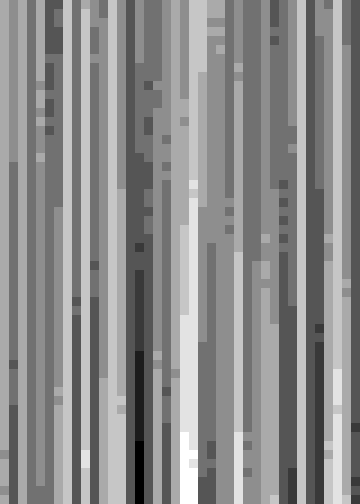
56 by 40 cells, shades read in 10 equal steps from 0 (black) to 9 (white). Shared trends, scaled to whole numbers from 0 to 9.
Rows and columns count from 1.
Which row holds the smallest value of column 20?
42
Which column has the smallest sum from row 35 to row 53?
16
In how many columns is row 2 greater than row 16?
9
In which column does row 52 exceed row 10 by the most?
21
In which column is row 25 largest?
22
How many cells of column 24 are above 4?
27
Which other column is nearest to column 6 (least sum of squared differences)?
4
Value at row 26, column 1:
6
